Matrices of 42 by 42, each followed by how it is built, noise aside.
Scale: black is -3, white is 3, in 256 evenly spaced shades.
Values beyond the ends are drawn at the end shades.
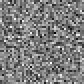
noise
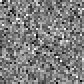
diagonal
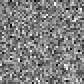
noise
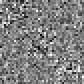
block diagonal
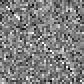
diagonal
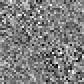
block diagonal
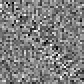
banded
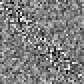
banded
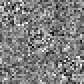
block diagonal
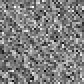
Toeplitz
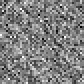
Toeplitz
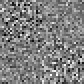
block diagonal
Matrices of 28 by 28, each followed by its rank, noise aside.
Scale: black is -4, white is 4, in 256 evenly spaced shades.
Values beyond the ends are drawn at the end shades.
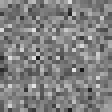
six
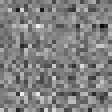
four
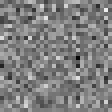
six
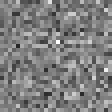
six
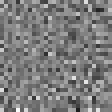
six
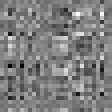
three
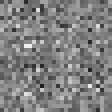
six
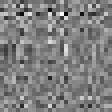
three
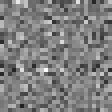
six
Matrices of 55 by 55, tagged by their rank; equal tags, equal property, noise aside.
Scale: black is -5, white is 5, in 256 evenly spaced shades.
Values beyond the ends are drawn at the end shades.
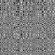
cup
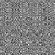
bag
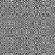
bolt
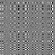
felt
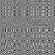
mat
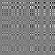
felt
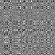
bolt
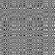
mat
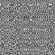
bag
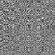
cup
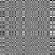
felt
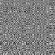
cup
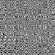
bag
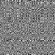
bag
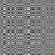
felt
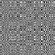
mat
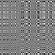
felt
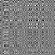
bolt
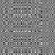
mat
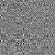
bag
